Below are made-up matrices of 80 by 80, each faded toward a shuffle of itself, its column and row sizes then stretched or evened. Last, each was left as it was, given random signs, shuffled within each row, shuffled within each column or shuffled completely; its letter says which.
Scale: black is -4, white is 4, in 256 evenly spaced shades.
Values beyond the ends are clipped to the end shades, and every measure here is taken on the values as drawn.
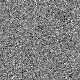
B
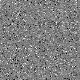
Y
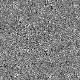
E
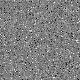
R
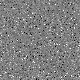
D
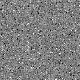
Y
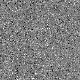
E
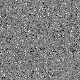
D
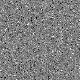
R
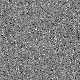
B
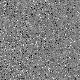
R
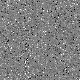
R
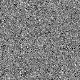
E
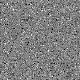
Y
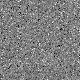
R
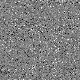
D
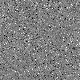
B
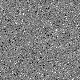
B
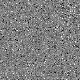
Y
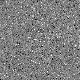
R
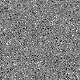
E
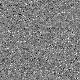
D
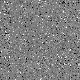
E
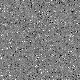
D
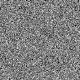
D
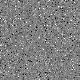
E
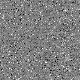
E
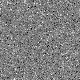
B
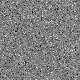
B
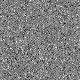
D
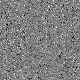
R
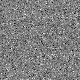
D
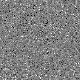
Y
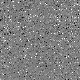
Y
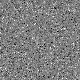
B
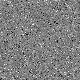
B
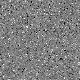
R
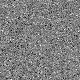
B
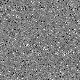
D
